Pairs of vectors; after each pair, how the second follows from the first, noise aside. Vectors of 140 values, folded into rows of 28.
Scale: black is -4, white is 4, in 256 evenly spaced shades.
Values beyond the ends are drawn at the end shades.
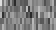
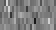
wrapped around, negated, partly zeroed.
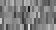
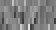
partly zeroed.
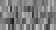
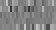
partly zeroed.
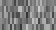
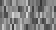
negated.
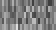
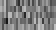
wrapped around, negated.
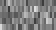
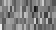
sign-scrambled.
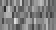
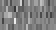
partly zeroed.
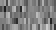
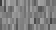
reversed, shrunk.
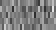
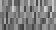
sign-scrambled.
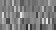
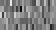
wrapped around, negated.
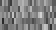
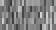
sign-scrambled.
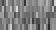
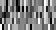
reversed, scaled up.
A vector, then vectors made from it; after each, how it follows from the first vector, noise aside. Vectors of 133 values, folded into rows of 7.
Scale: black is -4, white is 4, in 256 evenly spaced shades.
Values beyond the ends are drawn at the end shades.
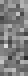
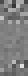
wrapped around, partly zeroed.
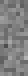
negated, shrunk.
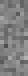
negated, shrunk.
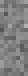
wrapped around, negated, shrunk.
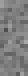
wrapped around, negated, shrunk.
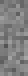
negated, shrunk.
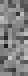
negated.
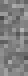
reversed, shrunk.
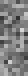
reversed.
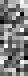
scaled up.
